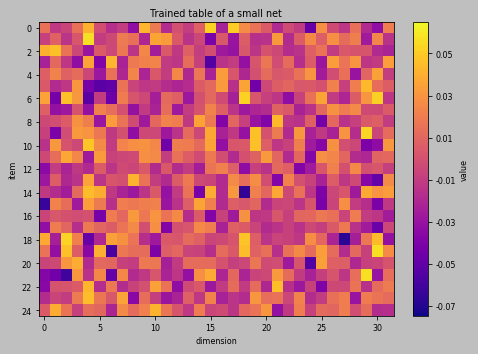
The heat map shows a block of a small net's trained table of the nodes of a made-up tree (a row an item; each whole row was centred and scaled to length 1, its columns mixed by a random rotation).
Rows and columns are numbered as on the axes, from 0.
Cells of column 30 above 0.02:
6
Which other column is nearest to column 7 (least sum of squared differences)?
14
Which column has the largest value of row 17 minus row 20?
24
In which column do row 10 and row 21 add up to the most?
15
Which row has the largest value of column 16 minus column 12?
5
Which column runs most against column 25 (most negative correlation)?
4
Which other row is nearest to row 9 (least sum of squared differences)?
23
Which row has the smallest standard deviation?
12
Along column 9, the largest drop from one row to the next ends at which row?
1
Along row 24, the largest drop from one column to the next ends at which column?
21
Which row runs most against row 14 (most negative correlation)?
16
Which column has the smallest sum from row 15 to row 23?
0
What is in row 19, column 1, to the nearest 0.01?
-0.03
